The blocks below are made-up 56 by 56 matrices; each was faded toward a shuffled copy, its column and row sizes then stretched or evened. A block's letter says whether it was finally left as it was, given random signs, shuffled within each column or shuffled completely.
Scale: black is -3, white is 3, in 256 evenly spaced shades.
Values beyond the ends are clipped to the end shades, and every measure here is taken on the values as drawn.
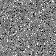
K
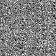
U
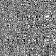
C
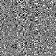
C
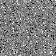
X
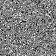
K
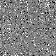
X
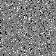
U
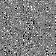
U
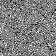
K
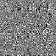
C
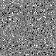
C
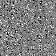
U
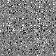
X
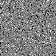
U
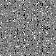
U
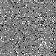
C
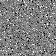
K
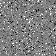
U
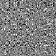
C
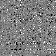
X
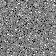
K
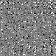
C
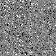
U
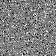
K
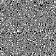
C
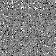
X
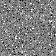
U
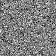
K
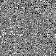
X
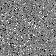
K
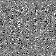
X
